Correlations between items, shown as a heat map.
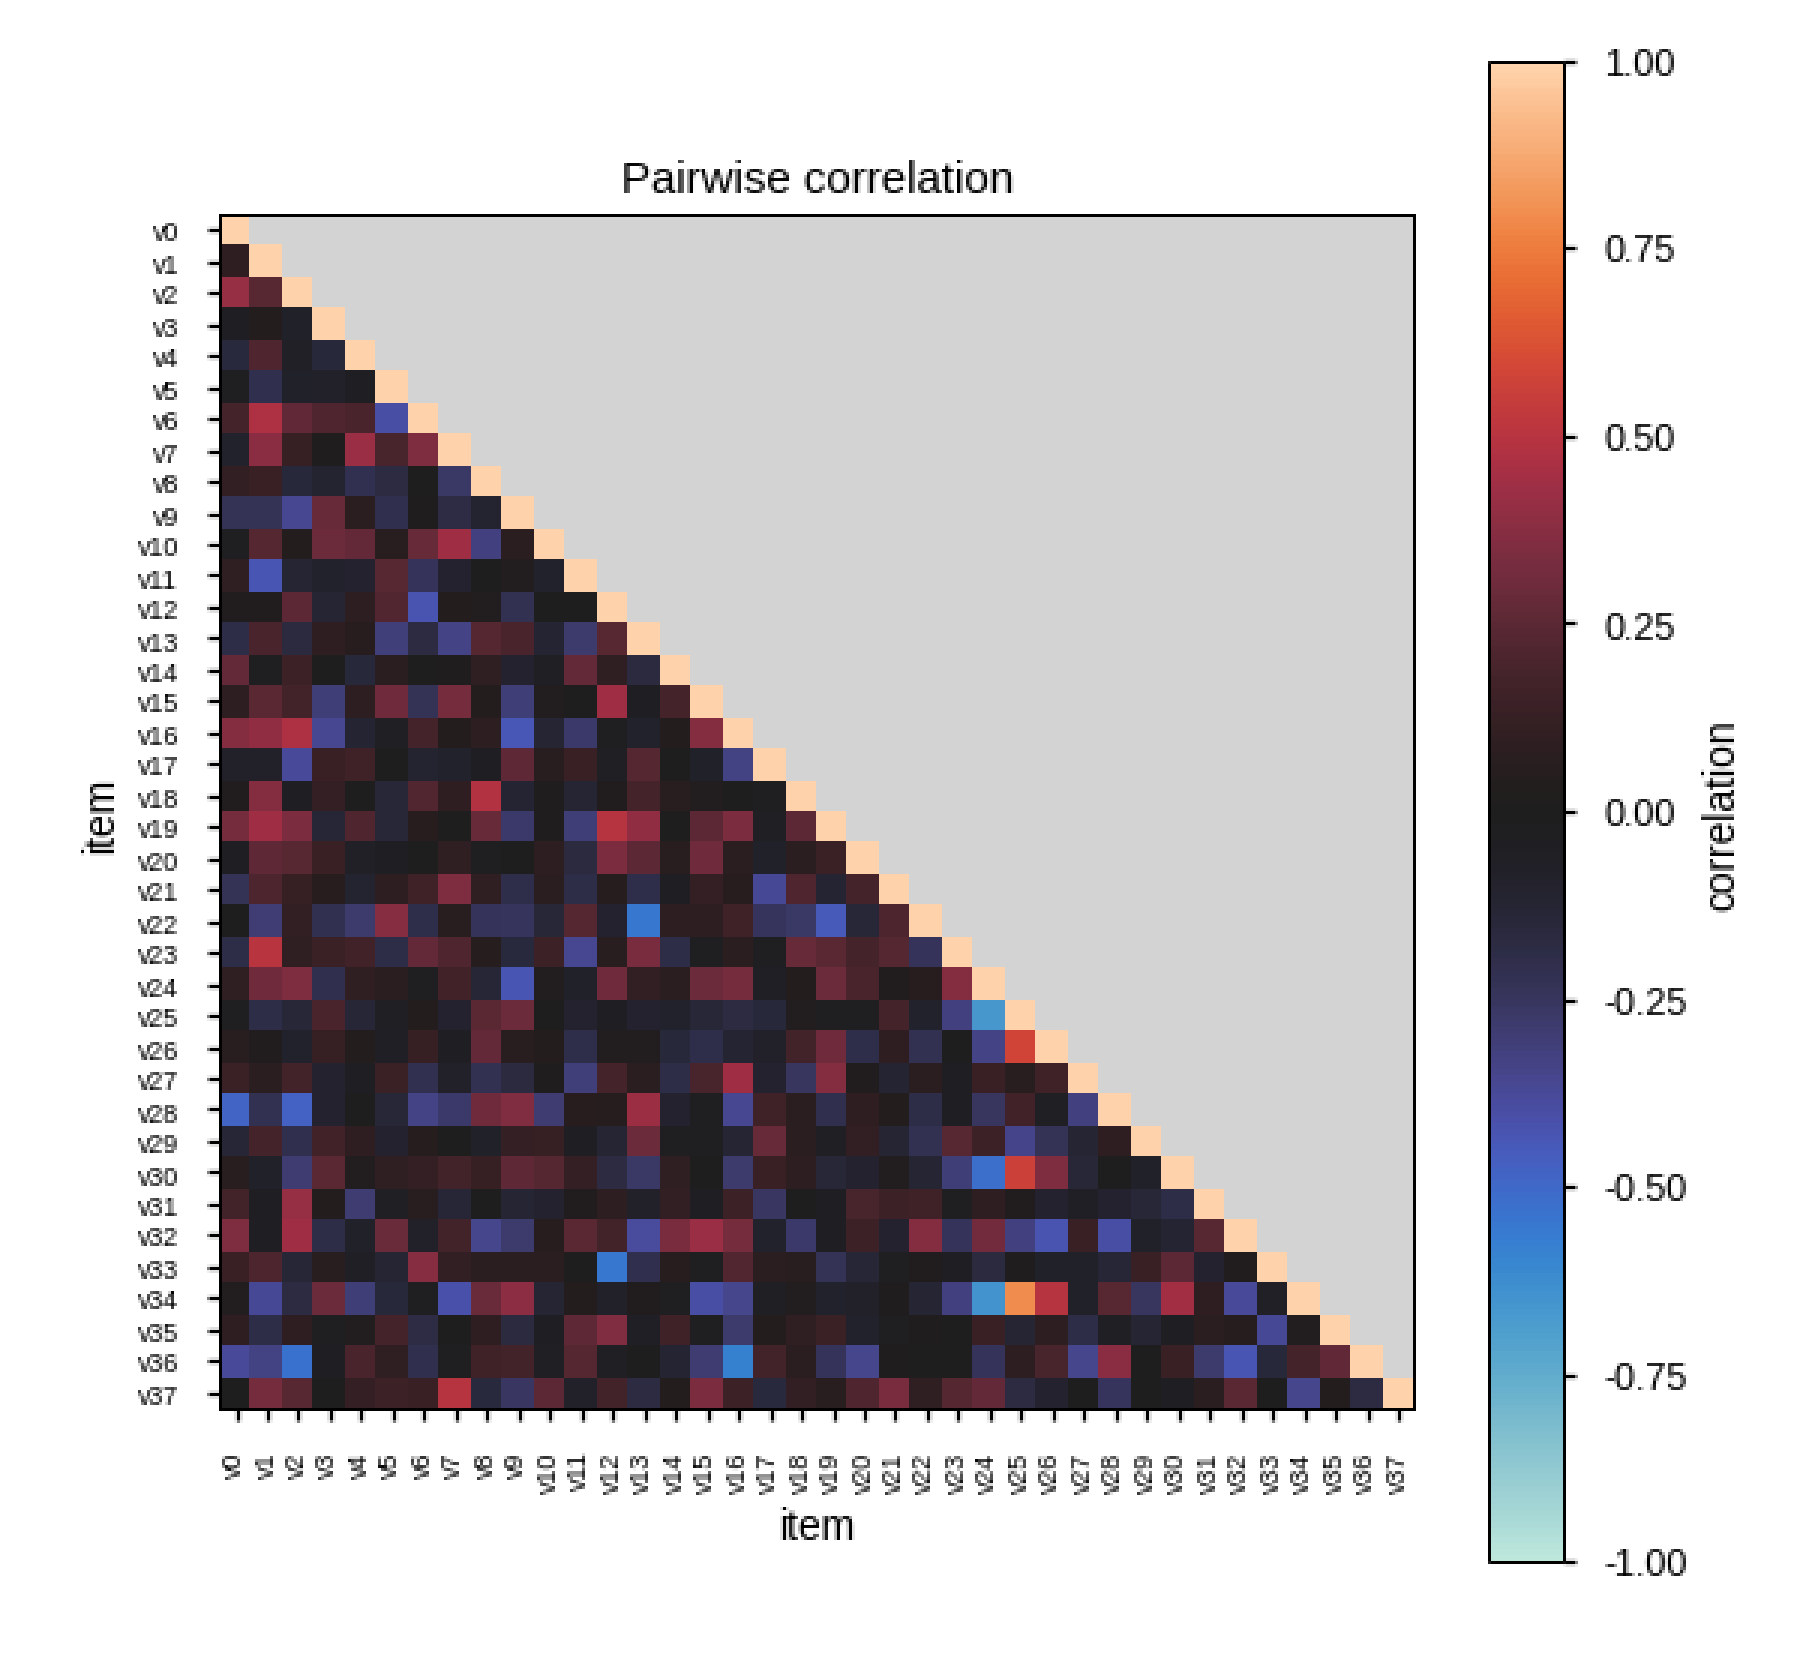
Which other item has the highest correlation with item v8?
v18
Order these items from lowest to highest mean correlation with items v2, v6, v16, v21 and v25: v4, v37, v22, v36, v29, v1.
v36, v29, v4, v22, v37, v1
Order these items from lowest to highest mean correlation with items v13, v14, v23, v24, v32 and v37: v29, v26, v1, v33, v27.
v26, v33, v27, v29, v1
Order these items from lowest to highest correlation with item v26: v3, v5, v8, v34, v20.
v20, v5, v3, v8, v34
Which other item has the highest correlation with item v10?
v7
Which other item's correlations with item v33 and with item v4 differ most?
v12
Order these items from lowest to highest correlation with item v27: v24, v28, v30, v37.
v28, v30, v37, v24
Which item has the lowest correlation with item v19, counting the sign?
v22
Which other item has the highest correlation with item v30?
v25
